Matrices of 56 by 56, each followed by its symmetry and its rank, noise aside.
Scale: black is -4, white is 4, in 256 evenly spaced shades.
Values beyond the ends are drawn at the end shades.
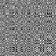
symmetric, rank three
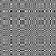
symmetric, rank one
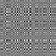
no symmetry, rank one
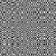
no symmetry, rank three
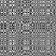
no symmetry, rank two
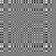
symmetric, rank one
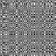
no symmetry, rank two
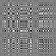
no symmetry, rank two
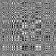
no symmetry, rank three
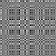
symmetric, rank one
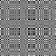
symmetric, rank one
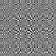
antisymmetric, rank two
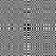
symmetric, rank one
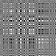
symmetric, rank one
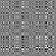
no symmetry, rank two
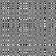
antisymmetric, rank two
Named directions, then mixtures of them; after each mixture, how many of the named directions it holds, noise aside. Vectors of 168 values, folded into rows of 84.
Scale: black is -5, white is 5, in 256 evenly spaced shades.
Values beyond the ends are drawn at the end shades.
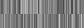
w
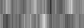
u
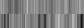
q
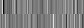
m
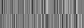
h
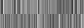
two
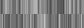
two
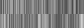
three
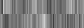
two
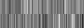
four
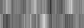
one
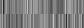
three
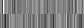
two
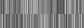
three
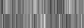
three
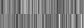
two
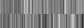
four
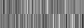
four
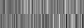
four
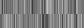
two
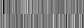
two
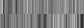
two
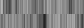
three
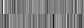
two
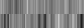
one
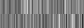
four
